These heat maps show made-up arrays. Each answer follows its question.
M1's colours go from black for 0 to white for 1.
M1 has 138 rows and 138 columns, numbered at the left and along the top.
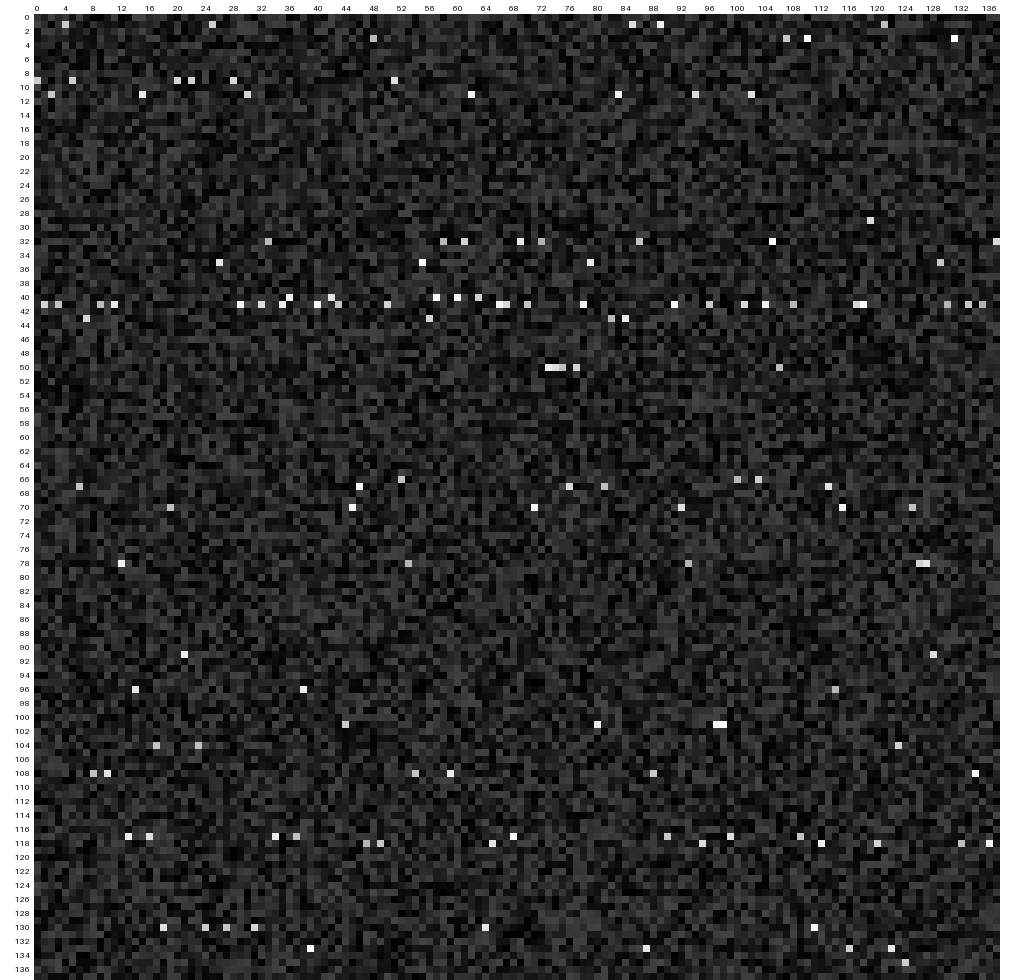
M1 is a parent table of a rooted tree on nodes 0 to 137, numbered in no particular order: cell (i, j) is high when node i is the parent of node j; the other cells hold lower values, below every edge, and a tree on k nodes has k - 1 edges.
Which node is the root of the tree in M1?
41
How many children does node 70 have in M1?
6
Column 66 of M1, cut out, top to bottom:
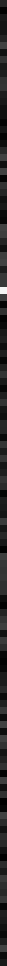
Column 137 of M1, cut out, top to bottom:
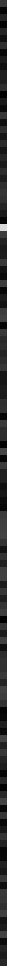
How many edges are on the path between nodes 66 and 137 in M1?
3
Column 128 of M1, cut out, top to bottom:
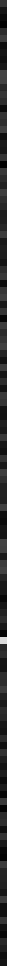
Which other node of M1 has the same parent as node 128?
21
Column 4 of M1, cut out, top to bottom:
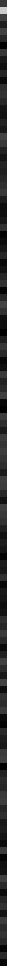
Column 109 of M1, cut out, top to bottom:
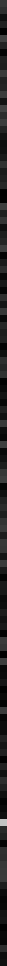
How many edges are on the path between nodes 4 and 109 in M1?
4
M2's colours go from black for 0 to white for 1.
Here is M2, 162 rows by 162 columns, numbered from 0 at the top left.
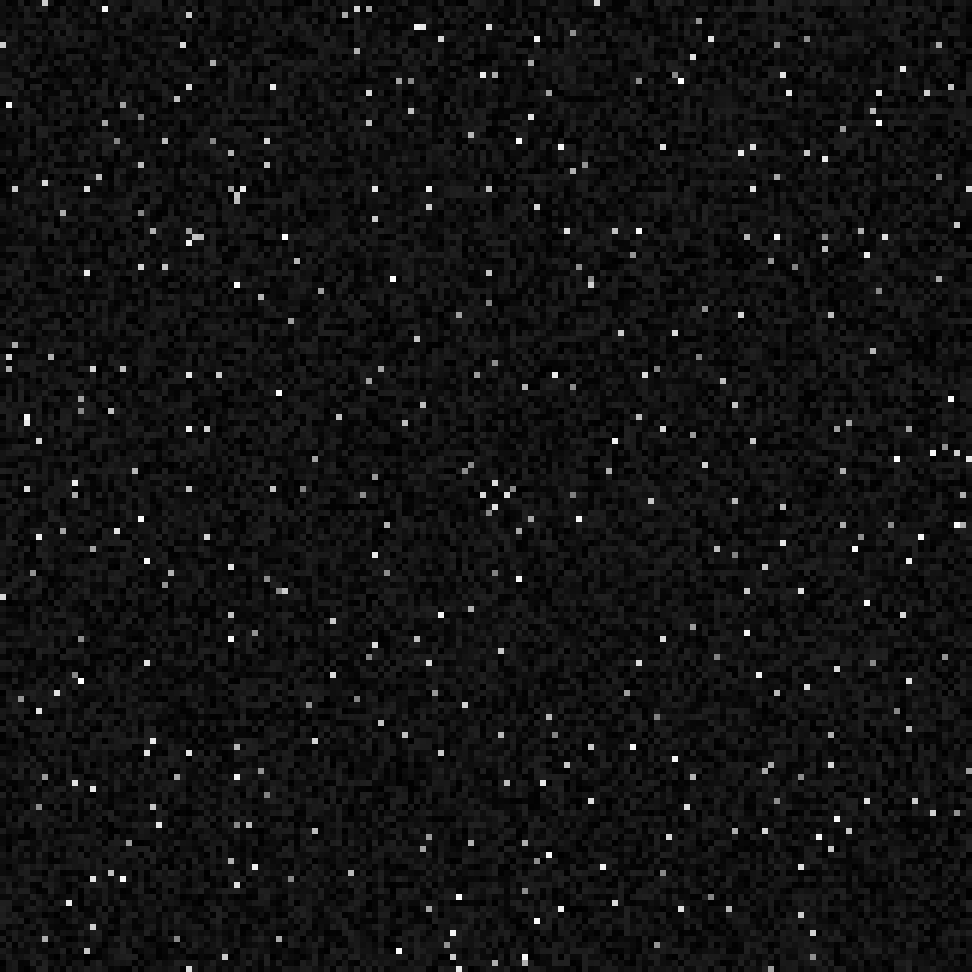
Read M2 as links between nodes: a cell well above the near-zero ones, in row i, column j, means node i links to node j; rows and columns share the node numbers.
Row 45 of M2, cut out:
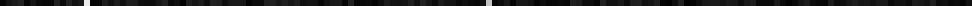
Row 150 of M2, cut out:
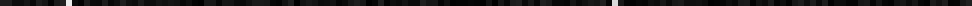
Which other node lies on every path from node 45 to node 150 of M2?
node 102
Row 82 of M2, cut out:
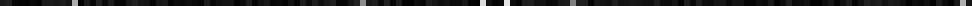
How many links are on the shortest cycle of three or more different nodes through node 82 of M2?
3
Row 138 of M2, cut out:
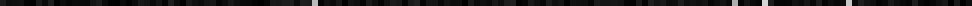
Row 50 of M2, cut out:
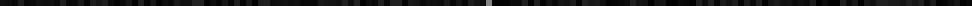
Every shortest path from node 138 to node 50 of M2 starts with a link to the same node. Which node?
node 141
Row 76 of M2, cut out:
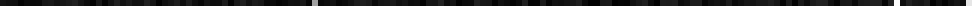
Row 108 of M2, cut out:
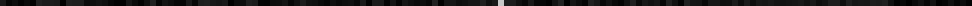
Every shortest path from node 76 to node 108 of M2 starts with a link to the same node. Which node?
node 52
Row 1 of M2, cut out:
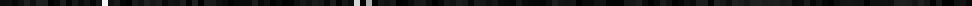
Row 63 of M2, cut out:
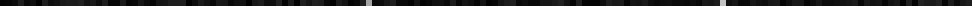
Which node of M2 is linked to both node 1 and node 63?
node 61
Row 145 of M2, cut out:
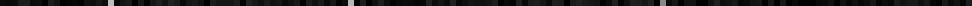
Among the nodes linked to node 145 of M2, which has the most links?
node 110
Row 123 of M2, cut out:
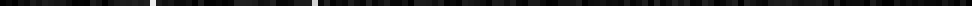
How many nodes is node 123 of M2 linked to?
2
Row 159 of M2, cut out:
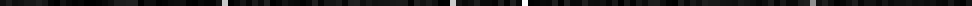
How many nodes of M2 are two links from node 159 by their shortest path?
5
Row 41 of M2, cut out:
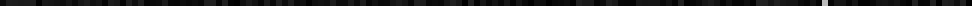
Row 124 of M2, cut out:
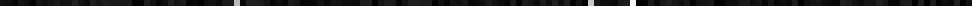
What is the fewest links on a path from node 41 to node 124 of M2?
3
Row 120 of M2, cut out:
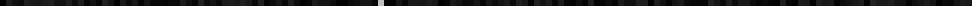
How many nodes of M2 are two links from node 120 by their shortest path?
1
